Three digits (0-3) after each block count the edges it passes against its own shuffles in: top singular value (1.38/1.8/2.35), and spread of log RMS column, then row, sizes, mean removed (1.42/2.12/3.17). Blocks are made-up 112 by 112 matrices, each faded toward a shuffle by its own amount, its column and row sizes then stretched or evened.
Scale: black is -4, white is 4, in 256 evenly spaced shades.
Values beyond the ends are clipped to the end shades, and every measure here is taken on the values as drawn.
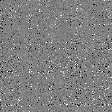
1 2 2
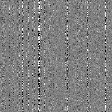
3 3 0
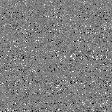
0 1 2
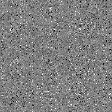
1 2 1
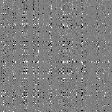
3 3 2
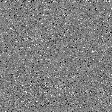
0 0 2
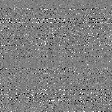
2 1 3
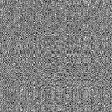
3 1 1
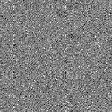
3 1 0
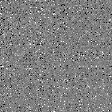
1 2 2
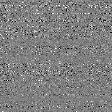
1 1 3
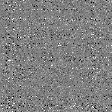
0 2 2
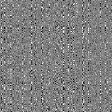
3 3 1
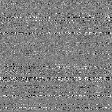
2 1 3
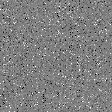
1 1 0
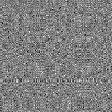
3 0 1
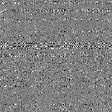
2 1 3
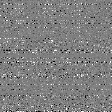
2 1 3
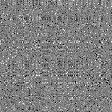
3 0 1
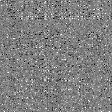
2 1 2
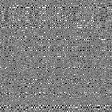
3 0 3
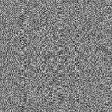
3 2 0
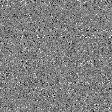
1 0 2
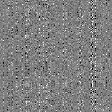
3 3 0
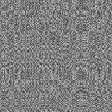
3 1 1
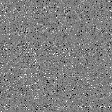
2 1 2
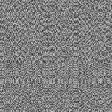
3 1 0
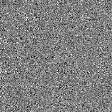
0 1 2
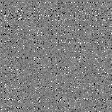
1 2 2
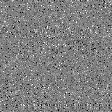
2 0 1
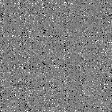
0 2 2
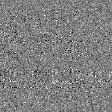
2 1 2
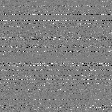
1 0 3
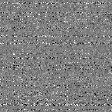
1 1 3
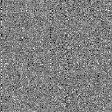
2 2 1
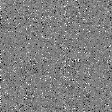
0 2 1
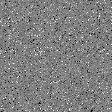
0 1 1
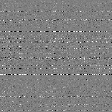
3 1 3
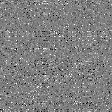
2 0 2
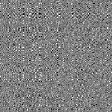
3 2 2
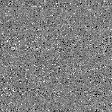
1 1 2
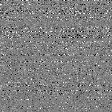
1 0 3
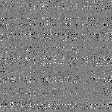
1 2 3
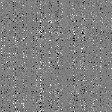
1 3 2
